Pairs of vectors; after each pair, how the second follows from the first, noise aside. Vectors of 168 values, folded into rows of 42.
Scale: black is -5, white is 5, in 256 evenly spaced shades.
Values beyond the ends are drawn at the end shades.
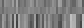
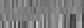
negated, partly zeroed.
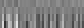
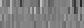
reversed, negated, partly zeroed.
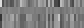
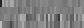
negated, partly zeroed.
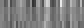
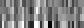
reversed, scaled up.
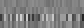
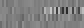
reversed, negated, partly zeroed.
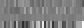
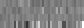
partly zeroed.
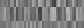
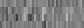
reversed, negated, partly zeroed.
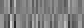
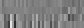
partly zeroed.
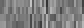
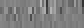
partly zeroed.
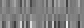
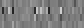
wrapped around, negated, partly zeroed.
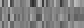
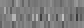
wrapped around, negated, partly zeroed.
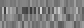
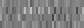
negated, partly zeroed.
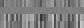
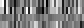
reversed, scaled up.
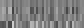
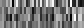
reversed, scaled up.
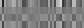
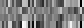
reversed, scaled up.
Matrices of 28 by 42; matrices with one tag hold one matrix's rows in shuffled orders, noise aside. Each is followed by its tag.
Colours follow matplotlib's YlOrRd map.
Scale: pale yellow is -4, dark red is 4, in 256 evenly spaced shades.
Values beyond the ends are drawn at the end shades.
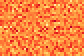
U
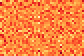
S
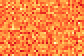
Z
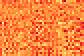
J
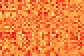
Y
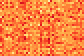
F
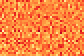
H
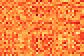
J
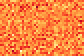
Z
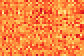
J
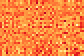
J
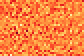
U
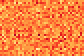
H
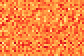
H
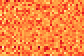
H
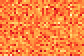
U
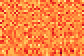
S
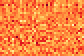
Z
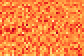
Y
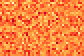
Y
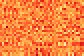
J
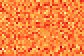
H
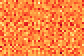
S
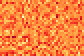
Y
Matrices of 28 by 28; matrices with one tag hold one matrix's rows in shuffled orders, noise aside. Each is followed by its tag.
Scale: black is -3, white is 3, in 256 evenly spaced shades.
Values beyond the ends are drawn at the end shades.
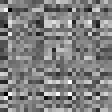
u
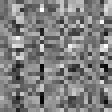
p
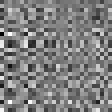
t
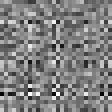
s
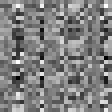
p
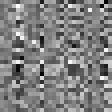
p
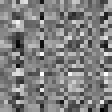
p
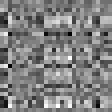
u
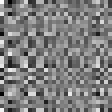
t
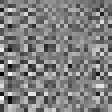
t
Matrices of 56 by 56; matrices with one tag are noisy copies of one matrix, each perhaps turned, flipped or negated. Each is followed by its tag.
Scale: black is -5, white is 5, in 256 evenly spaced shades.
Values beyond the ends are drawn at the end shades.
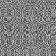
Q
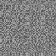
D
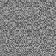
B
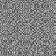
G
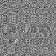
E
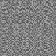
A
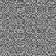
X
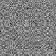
B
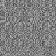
Q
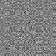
D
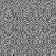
Q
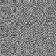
G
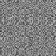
X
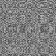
E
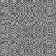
G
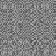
G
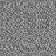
A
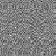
G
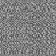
A
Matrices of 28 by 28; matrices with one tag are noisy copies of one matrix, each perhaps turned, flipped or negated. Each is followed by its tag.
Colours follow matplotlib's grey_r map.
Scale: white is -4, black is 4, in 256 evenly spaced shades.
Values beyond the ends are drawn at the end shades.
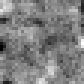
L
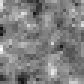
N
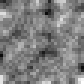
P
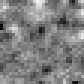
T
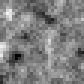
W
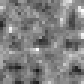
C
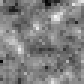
W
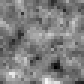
W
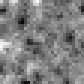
T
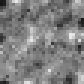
P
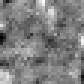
L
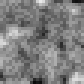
L
